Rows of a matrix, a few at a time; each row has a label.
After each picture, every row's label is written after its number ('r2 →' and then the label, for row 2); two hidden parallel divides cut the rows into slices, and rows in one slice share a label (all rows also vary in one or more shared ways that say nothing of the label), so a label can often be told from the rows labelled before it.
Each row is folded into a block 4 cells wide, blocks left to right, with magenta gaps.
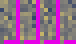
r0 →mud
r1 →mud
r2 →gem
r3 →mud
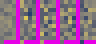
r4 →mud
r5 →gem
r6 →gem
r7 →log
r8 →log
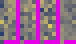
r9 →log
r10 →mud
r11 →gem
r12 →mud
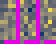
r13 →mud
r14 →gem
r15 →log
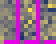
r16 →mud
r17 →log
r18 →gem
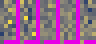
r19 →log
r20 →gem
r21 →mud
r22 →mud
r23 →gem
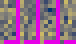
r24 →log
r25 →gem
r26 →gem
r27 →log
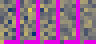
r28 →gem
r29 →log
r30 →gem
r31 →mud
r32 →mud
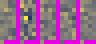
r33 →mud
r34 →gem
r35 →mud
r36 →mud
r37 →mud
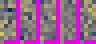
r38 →gem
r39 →mud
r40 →mud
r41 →mud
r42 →log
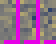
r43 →mud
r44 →mud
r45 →gem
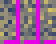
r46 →gem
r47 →log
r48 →log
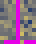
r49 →mud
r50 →gem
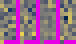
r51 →gem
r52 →gem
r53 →mud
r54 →log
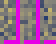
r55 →log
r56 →mud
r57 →log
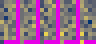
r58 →log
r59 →gem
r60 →log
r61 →gem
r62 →gem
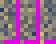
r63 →gem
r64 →log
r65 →gem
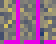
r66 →log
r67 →mud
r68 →log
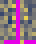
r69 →gem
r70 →gem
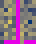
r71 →log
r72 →gem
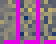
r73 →mud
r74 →log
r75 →log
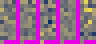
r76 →mud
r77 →mud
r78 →gem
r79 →mud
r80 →log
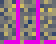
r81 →log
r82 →gem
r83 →log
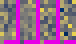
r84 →gem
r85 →mud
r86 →log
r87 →gem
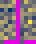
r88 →gem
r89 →log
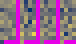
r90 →mud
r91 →gem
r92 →gem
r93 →gem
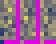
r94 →log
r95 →gem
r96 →gem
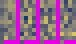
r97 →mud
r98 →log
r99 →gem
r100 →gem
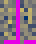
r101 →log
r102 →log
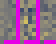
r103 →mud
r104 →gem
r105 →mud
